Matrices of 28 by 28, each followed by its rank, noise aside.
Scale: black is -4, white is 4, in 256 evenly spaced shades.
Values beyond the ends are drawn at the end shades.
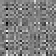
two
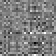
four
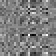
two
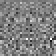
four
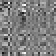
three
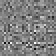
three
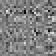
four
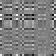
one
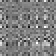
two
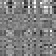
two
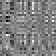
two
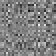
three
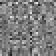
four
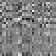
three
